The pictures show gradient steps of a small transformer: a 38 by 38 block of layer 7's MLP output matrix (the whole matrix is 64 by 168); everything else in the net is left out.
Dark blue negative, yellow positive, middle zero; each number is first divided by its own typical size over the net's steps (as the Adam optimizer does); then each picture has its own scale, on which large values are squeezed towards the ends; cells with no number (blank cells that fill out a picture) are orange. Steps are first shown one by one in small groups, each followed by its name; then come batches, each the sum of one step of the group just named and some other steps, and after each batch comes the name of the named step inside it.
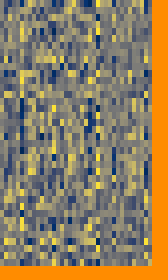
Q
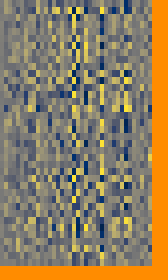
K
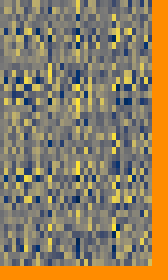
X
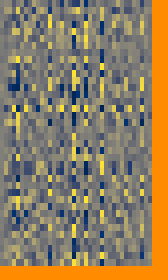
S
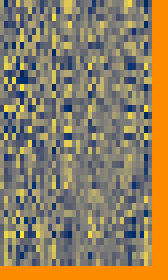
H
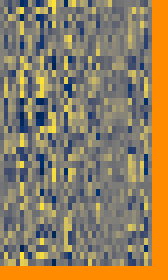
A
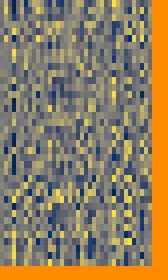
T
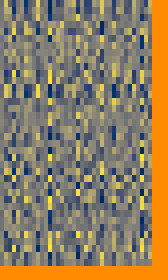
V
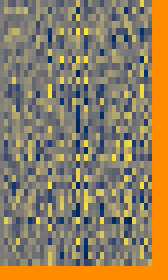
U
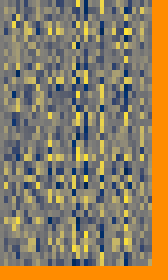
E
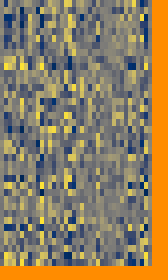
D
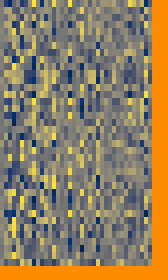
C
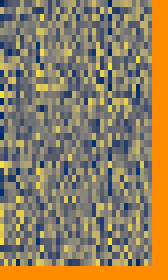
K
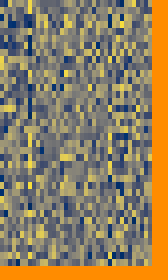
H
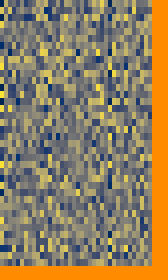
V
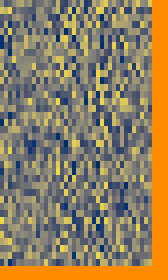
K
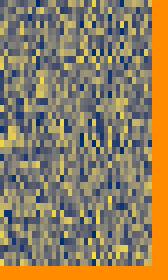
A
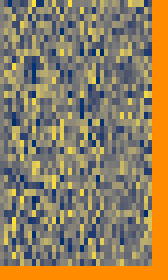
C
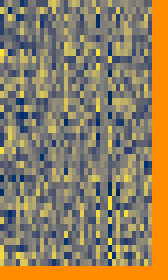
A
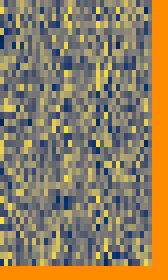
H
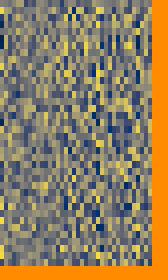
K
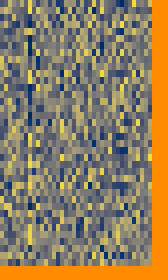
K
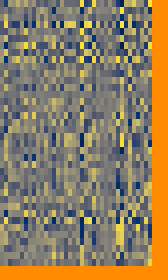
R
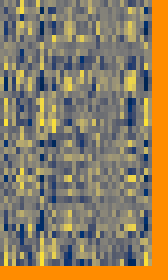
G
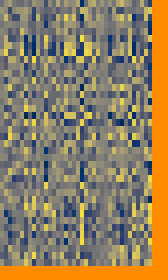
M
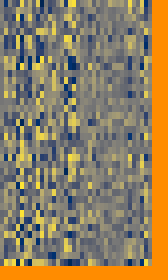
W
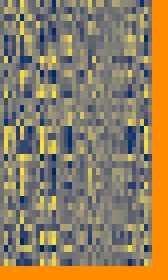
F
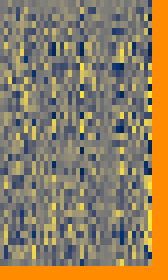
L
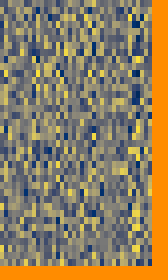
M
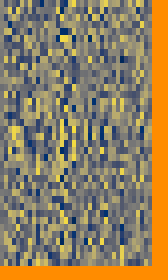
W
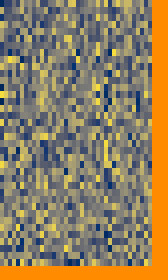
W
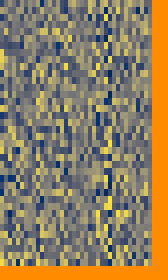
W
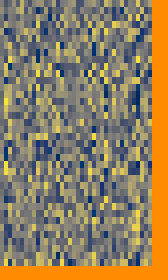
G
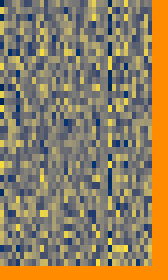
M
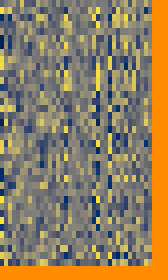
G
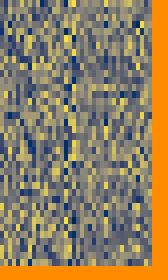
W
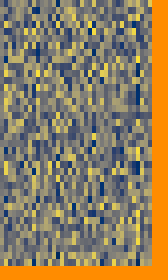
R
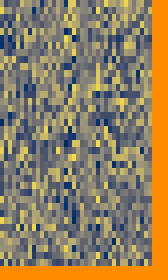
W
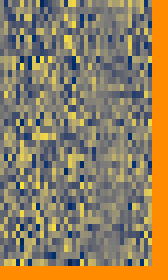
W
